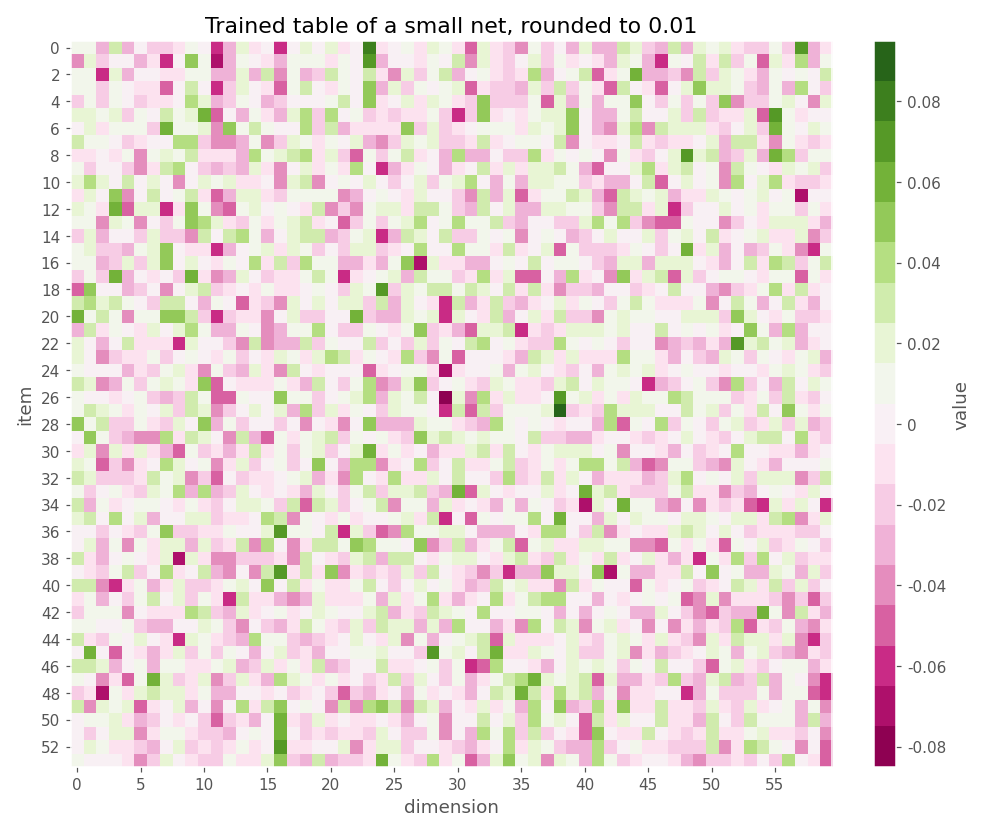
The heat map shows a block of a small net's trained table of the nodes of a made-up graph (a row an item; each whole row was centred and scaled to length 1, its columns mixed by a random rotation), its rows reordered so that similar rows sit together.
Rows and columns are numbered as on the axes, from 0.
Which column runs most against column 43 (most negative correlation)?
35
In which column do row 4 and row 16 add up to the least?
27
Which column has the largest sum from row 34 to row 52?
16
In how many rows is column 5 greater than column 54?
20
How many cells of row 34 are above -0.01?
33
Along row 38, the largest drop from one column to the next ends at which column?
8
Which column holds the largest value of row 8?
48
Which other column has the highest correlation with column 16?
41
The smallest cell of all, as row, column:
26, 29
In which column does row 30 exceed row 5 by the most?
23
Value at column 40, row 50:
-0.05
